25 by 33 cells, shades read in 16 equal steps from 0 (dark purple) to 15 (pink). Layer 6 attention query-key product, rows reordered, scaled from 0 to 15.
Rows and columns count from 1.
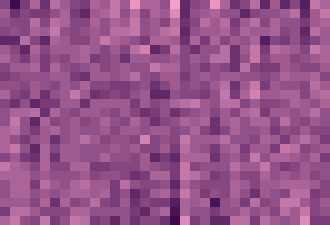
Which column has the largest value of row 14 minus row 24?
18
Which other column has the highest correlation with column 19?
31
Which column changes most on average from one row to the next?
4
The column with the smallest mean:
16
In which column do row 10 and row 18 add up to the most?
26
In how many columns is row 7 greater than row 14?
14
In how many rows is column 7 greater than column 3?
14
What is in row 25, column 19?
13
